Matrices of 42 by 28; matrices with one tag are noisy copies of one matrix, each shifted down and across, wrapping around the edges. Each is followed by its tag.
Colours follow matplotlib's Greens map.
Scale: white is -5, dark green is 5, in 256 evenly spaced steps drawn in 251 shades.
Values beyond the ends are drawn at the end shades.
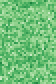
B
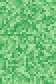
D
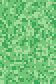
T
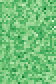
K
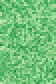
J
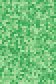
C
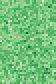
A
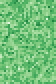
T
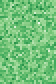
K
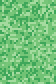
B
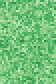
A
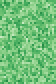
T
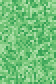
T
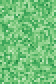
T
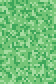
K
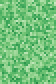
K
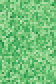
D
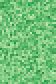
A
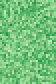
J
